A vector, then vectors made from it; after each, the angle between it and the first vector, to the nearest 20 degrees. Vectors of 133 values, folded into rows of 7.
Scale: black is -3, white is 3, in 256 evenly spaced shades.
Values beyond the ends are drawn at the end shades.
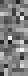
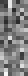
40 degrees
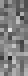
120 degrees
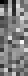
60 degrees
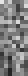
120 degrees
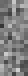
120 degrees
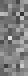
40 degrees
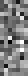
20 degrees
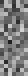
80 degrees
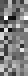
80 degrees
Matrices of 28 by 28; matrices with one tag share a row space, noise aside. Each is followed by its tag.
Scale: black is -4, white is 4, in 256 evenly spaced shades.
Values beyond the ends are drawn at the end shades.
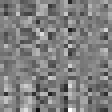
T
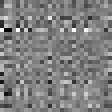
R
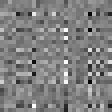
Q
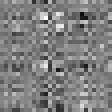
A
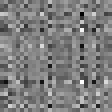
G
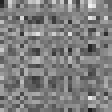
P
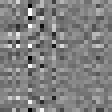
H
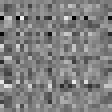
R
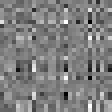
Q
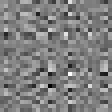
T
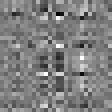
A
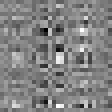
A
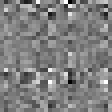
T
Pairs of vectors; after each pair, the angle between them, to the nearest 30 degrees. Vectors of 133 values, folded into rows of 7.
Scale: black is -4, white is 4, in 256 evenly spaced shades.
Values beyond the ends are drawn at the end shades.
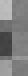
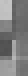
30 degrees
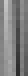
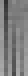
120 degrees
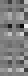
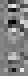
60 degrees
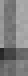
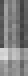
150 degrees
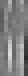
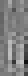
30 degrees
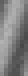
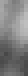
90 degrees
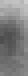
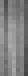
120 degrees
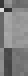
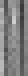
90 degrees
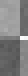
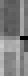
150 degrees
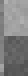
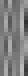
90 degrees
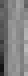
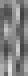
90 degrees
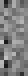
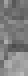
120 degrees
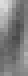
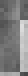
90 degrees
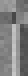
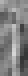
30 degrees
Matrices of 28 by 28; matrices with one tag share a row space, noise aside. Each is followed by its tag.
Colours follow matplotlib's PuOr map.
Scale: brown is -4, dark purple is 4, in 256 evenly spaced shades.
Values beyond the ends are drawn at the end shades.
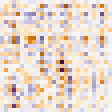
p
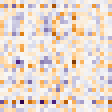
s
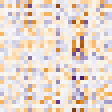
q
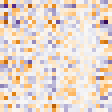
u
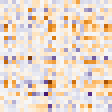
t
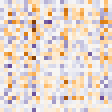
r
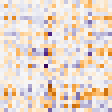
t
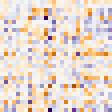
t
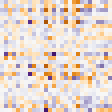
t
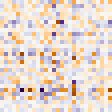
s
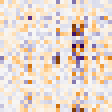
q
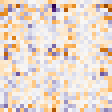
u
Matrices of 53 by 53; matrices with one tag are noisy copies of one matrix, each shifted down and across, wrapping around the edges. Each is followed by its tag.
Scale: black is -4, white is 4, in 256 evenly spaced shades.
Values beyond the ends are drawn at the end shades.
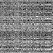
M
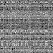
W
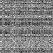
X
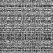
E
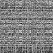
E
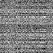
M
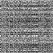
M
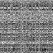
X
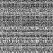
W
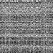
X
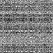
X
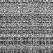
X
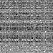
X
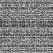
E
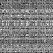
W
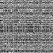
E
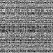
E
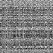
X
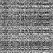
M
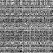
W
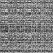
E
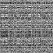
E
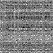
X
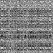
X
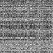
X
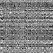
M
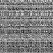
W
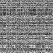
E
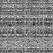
X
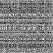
W
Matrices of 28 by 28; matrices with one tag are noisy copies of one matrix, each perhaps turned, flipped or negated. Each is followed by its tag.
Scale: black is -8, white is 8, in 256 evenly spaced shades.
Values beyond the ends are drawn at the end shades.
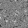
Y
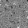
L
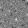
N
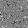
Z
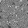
L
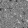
L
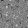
Y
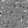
Z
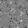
Y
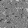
L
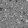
L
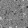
L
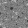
N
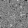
Y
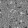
Y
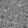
Z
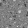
N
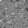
L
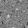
N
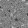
N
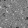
L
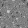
N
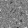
Y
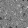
L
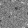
N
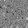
L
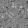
Y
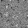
Y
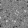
Y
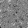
L
